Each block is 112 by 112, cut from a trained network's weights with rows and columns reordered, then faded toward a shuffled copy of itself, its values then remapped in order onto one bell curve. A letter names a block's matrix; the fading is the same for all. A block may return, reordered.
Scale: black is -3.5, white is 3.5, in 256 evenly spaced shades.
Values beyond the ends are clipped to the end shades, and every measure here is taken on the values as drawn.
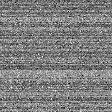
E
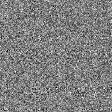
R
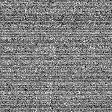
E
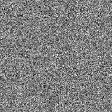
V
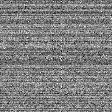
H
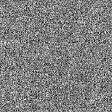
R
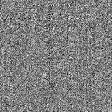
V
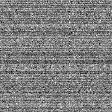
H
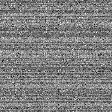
E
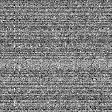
H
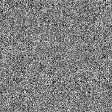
R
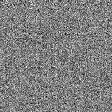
V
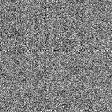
V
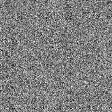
V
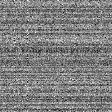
H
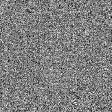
R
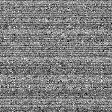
E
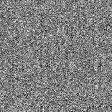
V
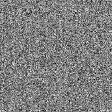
R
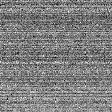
H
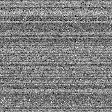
H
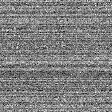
H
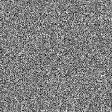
V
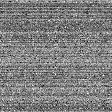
E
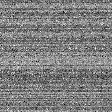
E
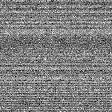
H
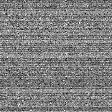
E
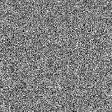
R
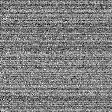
H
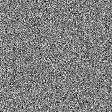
V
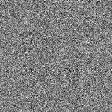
V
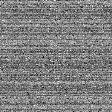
E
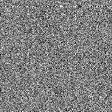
V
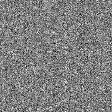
R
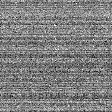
H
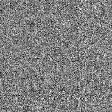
R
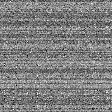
E
